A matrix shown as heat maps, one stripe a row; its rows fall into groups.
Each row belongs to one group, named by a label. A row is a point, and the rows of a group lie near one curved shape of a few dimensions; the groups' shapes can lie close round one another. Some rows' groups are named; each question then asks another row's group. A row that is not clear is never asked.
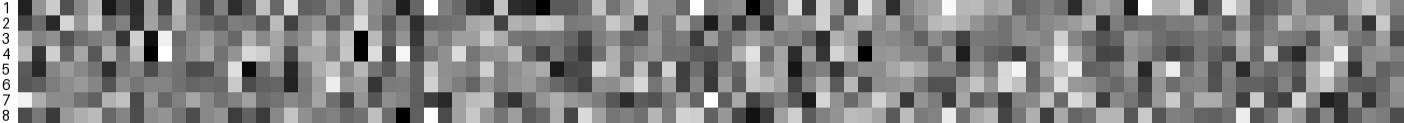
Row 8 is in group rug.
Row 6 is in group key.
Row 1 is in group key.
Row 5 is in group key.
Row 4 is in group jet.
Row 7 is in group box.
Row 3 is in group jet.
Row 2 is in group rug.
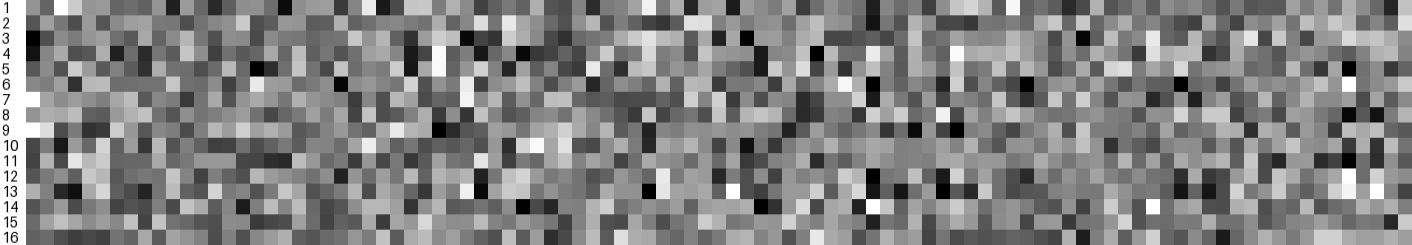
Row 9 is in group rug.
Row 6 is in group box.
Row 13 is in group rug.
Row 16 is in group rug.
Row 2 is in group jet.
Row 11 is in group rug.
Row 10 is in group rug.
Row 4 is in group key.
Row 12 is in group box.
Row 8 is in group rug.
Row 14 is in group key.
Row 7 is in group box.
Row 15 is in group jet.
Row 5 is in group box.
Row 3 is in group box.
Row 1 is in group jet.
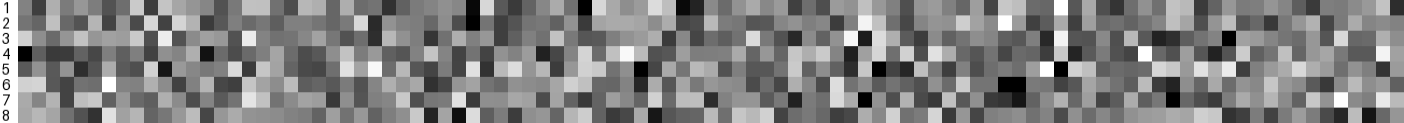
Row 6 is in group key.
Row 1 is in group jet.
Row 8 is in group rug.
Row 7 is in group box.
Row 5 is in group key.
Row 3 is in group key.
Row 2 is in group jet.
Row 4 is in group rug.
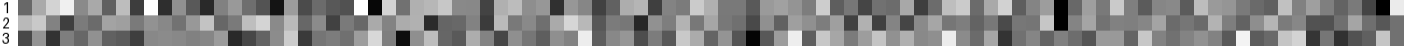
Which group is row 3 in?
rug
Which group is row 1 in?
jet
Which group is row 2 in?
key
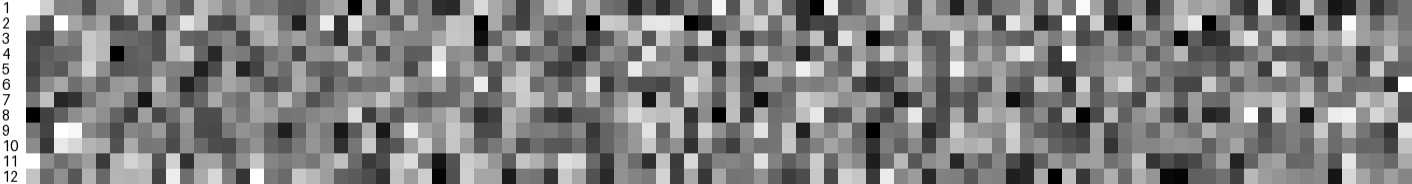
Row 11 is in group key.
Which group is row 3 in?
box
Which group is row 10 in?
jet
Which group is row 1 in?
box
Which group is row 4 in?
key
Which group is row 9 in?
jet
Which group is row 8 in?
box
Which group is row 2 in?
jet
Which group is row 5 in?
box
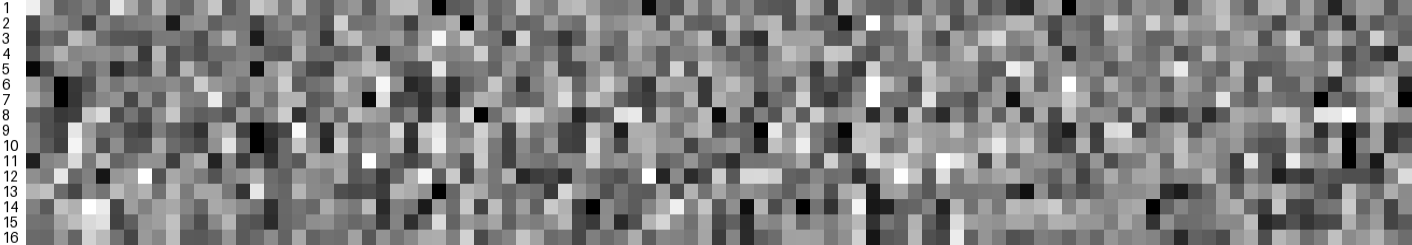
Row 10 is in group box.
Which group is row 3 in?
box
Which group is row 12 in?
rug
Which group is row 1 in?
key
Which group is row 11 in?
rug
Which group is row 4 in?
jet
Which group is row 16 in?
box
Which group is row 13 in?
key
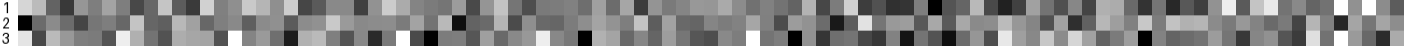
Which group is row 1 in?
rug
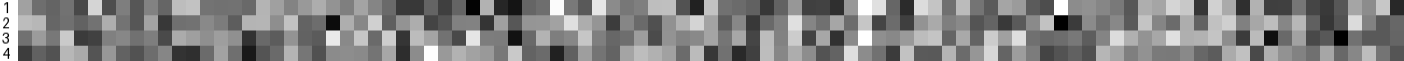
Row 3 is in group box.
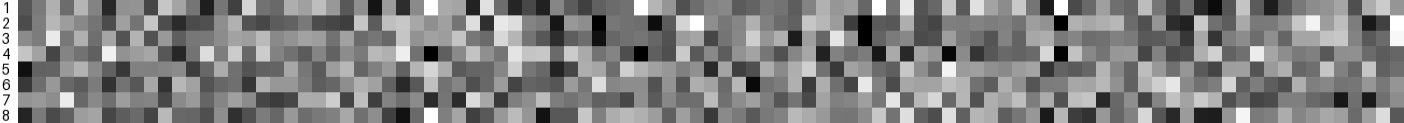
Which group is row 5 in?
box
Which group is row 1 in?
key
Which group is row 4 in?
key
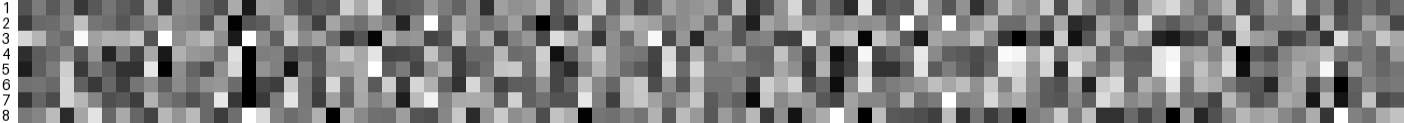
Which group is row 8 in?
box
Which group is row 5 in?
key
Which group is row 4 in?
key
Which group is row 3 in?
key
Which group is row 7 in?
box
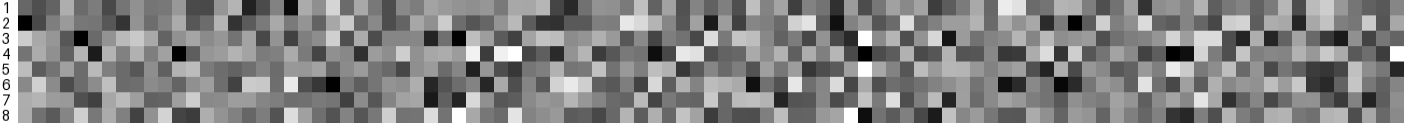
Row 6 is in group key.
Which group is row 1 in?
key
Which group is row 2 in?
box
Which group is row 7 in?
rug
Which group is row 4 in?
jet
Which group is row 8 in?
box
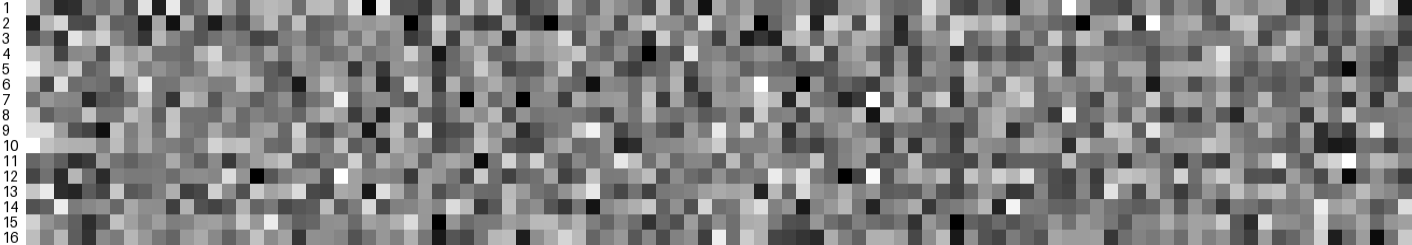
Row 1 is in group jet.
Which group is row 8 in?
key
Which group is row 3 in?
rug
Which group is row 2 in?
key
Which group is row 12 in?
box
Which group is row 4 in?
key
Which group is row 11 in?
rug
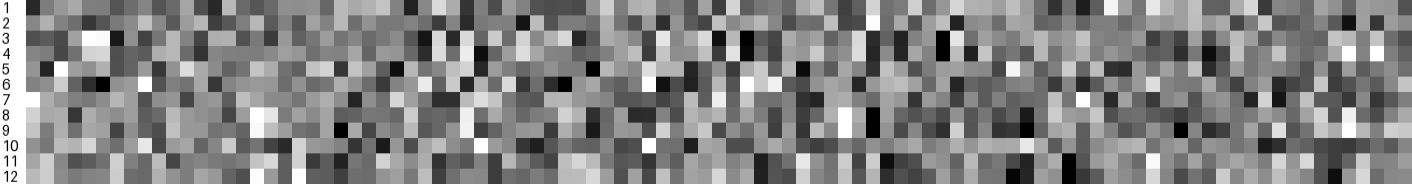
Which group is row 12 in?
key
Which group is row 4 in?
rug
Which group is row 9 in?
box
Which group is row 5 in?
jet
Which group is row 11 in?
key
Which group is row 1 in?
box
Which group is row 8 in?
box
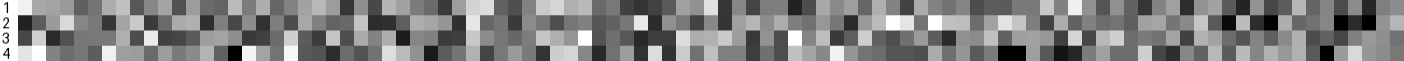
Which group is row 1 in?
box
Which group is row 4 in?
key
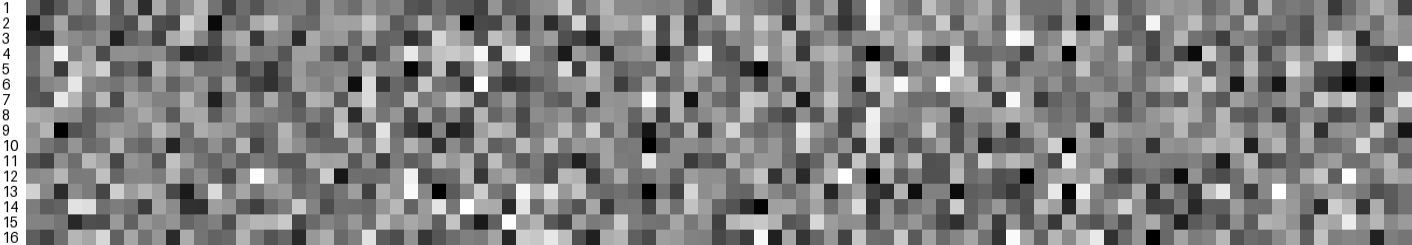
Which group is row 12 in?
box
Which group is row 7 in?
jet
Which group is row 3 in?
key
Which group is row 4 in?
jet
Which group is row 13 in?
key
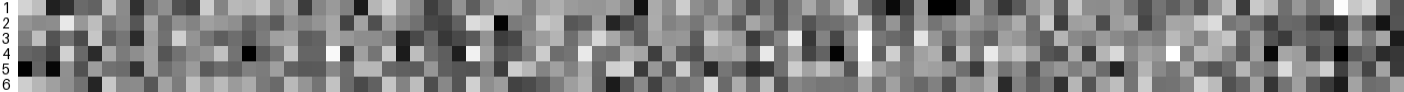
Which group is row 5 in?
rug
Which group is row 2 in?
rug
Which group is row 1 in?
rug
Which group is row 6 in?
rug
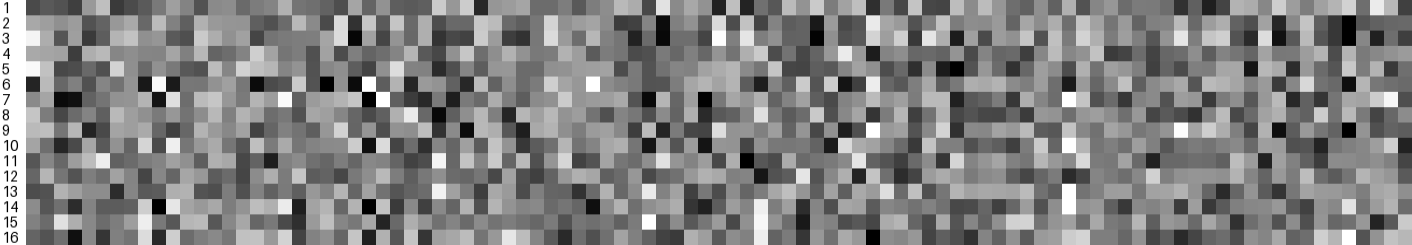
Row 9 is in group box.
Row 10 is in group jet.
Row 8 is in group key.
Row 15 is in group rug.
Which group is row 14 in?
jet
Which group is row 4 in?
box
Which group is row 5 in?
rug
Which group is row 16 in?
jet
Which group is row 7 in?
jet
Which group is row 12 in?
key
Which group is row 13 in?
key
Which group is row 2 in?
box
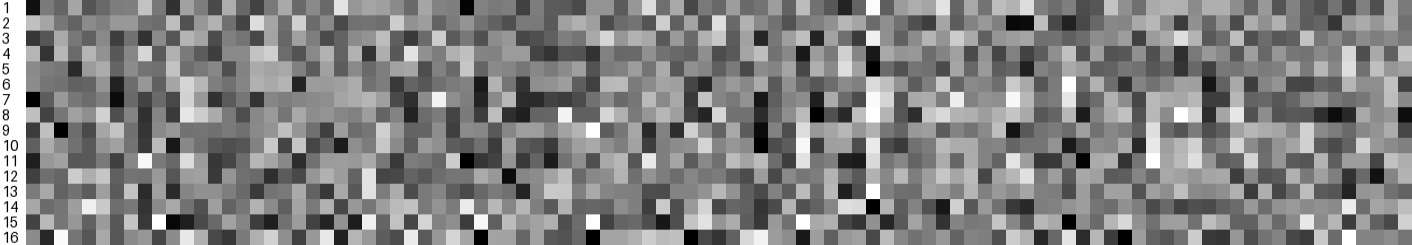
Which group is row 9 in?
rug
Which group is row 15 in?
jet
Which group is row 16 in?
jet
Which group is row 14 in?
box
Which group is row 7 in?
key
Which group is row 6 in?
jet
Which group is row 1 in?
box
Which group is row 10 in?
key
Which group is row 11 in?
box
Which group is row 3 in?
key
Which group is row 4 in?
jet
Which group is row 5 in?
box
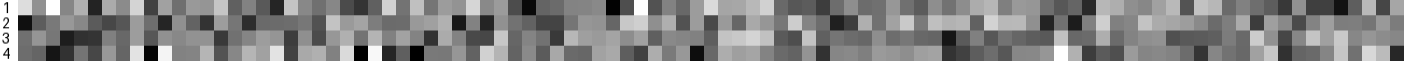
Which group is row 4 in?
jet
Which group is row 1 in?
rug
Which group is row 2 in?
box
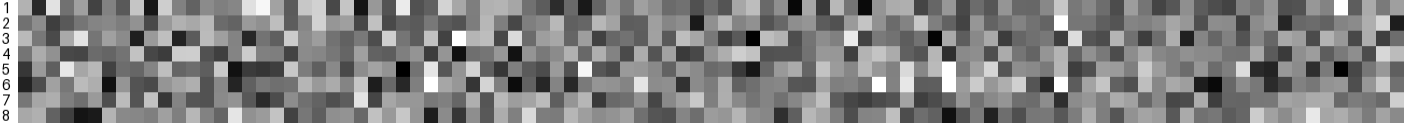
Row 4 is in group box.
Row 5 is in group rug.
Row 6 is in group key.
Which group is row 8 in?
rug
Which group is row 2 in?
jet
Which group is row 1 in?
jet
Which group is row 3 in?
box
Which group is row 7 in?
jet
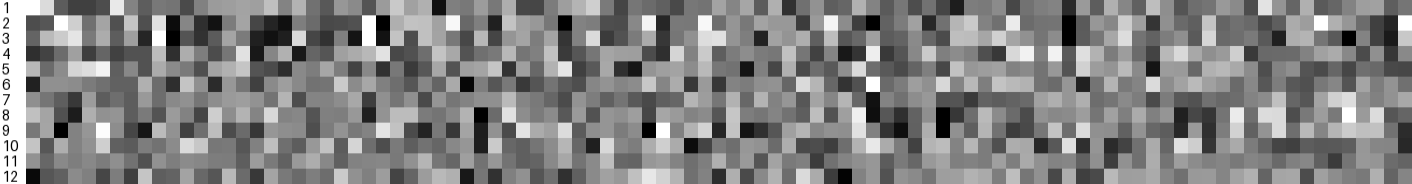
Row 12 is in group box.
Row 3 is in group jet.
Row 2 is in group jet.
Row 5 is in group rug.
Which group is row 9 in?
rug
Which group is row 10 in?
jet
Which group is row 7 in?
jet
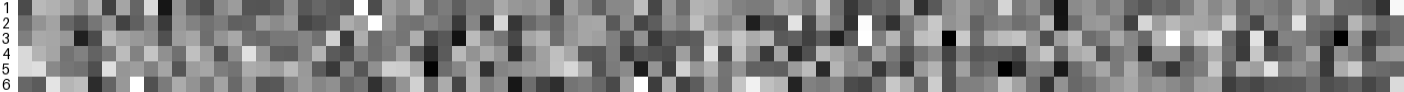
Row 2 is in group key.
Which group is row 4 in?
box
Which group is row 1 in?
jet
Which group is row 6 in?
rug
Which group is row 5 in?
key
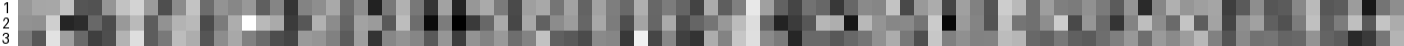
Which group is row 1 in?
rug
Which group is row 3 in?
rug
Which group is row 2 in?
box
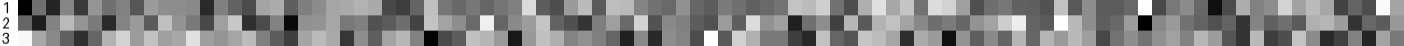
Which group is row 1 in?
rug
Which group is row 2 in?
key
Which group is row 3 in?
box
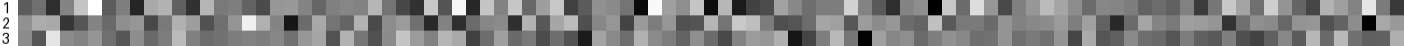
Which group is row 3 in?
jet
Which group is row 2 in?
box
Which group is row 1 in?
rug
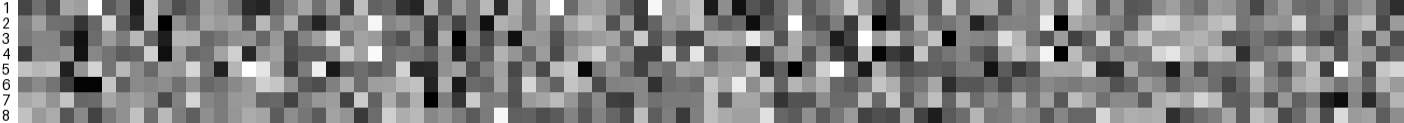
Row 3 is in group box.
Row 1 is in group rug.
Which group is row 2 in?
key
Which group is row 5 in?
box
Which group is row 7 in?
rug
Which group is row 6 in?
rug
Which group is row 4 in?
key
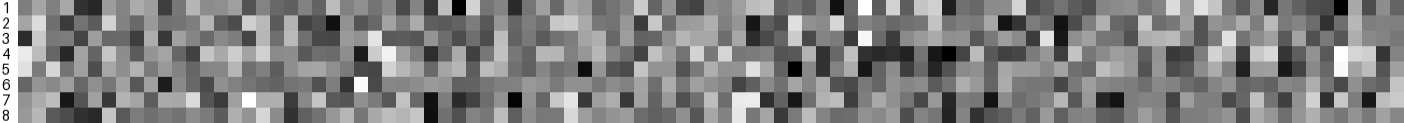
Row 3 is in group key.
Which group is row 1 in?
box
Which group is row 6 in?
jet
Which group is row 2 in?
key
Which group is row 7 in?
box
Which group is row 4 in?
rug
